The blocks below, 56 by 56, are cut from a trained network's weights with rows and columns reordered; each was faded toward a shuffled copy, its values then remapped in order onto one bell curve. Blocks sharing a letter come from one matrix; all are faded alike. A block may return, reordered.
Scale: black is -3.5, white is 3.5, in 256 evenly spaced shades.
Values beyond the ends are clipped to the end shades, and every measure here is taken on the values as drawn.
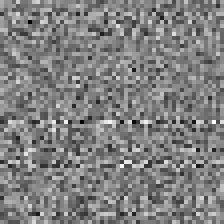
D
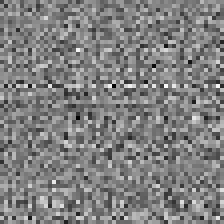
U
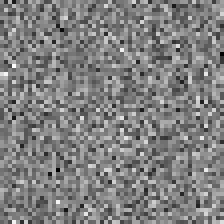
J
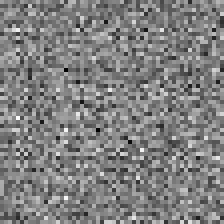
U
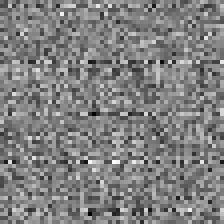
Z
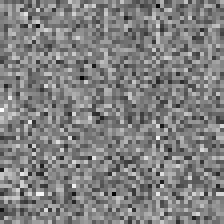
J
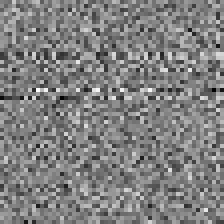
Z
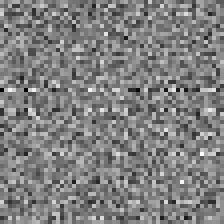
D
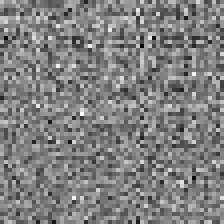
U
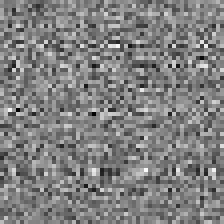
Z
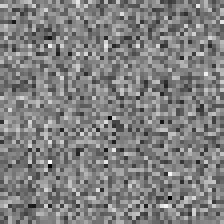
J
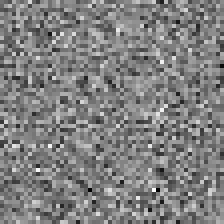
J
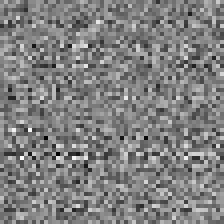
Z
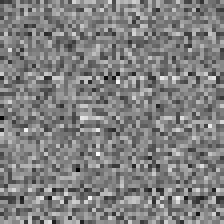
D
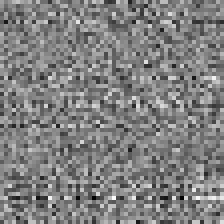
D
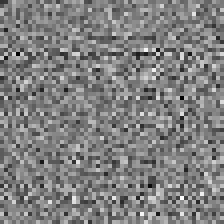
Z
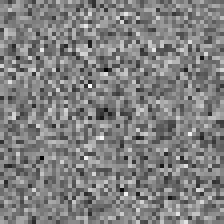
J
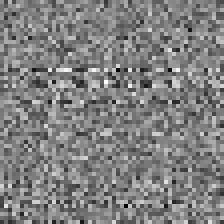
D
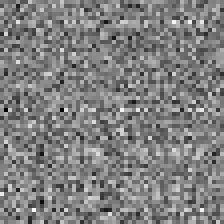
U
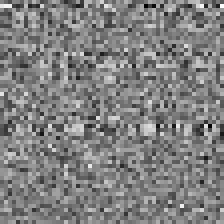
Z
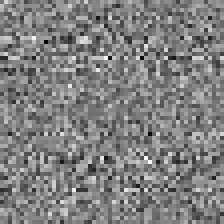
D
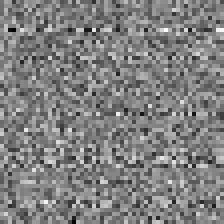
D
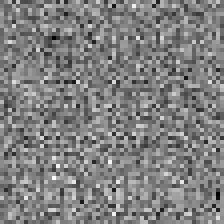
U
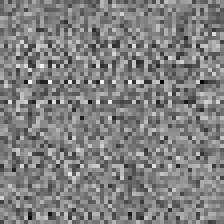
Z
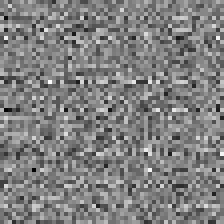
Z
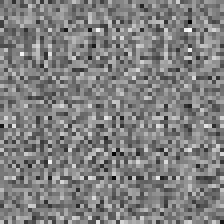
Z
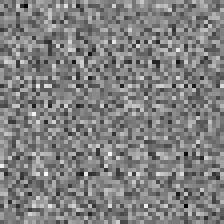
D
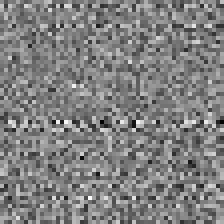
D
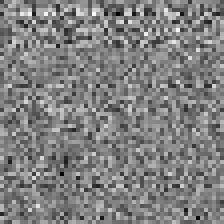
D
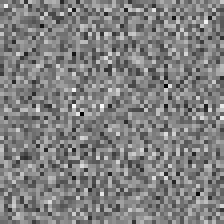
J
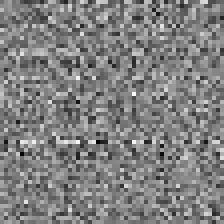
U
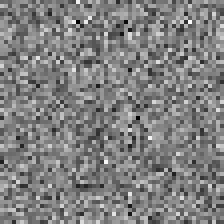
J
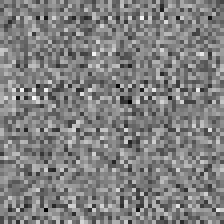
D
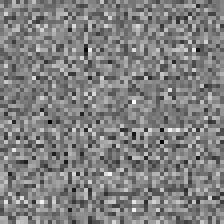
U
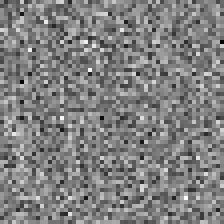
J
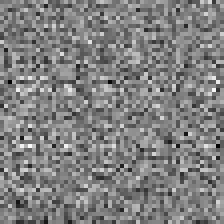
U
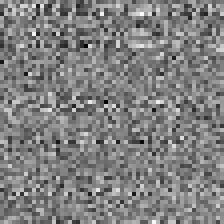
D
